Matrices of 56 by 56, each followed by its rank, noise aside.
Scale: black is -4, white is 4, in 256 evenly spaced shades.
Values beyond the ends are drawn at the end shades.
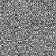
eight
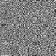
seven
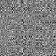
seven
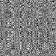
five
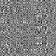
five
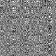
six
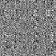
six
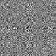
five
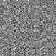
eight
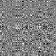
five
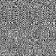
seven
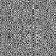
seven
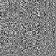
six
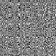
six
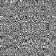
seven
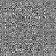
seven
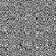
five
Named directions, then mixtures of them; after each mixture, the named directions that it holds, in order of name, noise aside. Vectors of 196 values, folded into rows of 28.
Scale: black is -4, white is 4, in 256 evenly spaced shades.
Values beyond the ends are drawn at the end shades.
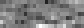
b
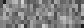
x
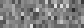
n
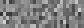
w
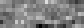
b.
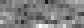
b.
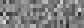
w.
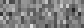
n, w.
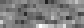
b.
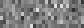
n.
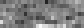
b.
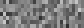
w.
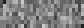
x.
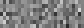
w.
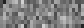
x.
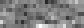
b.
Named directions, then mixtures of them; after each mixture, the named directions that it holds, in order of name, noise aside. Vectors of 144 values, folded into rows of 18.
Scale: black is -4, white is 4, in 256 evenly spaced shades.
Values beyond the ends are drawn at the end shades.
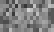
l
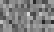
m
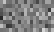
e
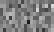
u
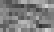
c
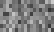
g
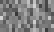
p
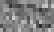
c, g, u.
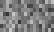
g.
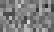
u.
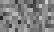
e, g, p.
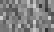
p.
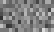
e.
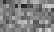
c, e, l.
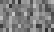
g, p.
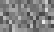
m, p.
